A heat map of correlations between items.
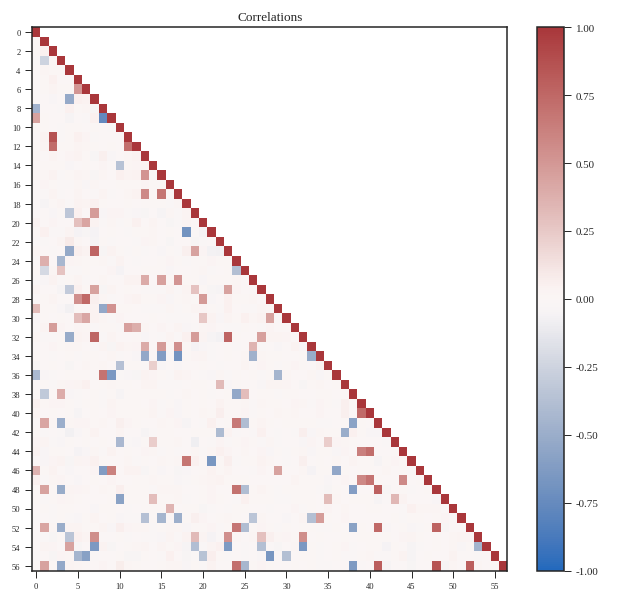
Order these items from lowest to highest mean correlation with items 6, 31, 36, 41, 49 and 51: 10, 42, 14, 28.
10, 42, 14, 28
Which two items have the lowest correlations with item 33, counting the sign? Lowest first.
34, 51
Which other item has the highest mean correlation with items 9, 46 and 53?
29
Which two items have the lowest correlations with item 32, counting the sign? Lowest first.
54, 4
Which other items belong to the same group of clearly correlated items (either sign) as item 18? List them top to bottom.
21, 45
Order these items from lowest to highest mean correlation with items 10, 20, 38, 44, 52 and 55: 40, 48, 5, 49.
49, 5, 48, 40
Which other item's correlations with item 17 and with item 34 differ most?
15
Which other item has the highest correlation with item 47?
40
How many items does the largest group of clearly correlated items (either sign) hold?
9
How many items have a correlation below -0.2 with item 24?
3
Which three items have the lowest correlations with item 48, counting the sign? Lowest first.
38, 3, 25
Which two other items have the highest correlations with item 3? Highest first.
38, 25
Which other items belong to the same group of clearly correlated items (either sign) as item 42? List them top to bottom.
22, 37
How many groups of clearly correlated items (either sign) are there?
11
